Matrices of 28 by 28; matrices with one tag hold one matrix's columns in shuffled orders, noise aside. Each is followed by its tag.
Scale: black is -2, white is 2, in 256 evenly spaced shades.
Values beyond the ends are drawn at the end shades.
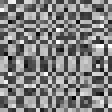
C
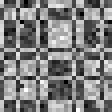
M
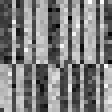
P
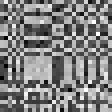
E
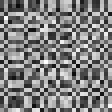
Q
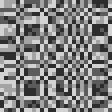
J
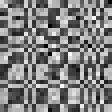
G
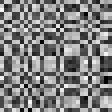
C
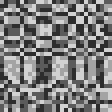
E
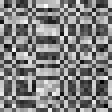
J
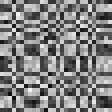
C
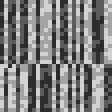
P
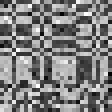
E
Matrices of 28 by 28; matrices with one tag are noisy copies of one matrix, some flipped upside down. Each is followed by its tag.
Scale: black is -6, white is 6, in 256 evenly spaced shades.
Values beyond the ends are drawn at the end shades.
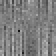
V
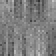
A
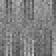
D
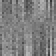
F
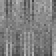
D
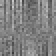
V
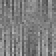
V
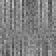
V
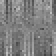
D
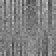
V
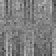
D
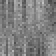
A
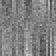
F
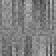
F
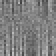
V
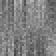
A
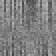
V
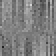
F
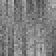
A
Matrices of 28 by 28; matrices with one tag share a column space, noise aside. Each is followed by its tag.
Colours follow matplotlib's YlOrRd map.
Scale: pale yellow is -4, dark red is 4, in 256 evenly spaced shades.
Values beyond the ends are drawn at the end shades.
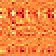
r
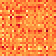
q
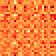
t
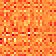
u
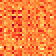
q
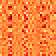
t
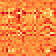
r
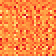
q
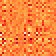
u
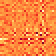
u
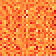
q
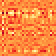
r
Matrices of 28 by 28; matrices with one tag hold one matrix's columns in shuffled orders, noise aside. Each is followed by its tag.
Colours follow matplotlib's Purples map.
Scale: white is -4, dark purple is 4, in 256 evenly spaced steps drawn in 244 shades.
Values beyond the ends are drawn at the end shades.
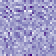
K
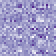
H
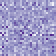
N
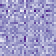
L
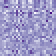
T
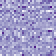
K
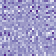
K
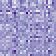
T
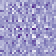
H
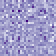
L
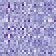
H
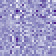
L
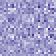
H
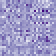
L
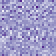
K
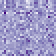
T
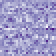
H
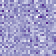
L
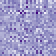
T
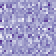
H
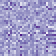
N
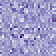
H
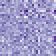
L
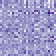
T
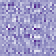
H
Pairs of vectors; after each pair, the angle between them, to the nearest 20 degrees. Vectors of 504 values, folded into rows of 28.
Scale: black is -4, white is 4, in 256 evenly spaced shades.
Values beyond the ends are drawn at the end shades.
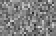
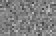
120 degrees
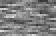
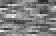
20 degrees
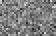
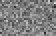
140 degrees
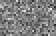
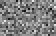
160 degrees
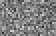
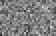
100 degrees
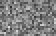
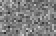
120 degrees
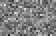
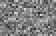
20 degrees
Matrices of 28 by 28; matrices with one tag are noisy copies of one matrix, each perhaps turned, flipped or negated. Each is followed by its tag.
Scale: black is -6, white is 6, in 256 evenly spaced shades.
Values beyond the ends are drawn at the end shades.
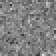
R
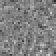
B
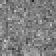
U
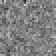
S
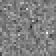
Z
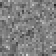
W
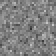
Z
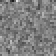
R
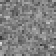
R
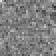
B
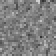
R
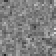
W
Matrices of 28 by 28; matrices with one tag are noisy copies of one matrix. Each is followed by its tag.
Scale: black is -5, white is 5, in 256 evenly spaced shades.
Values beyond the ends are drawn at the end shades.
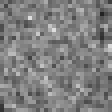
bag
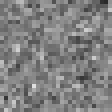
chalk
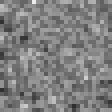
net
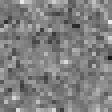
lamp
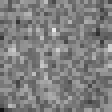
bag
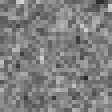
chalk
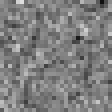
chalk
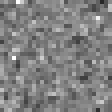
chalk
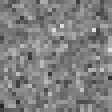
bag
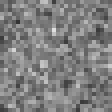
bag
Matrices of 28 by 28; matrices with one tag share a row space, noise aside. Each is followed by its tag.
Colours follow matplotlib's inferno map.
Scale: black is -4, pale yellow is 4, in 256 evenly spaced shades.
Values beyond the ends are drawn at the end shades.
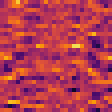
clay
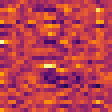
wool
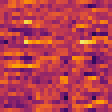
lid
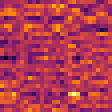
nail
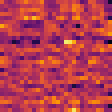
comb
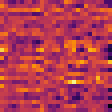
comb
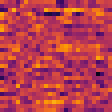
wool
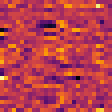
wool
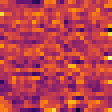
comb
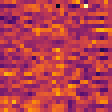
nail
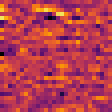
wool
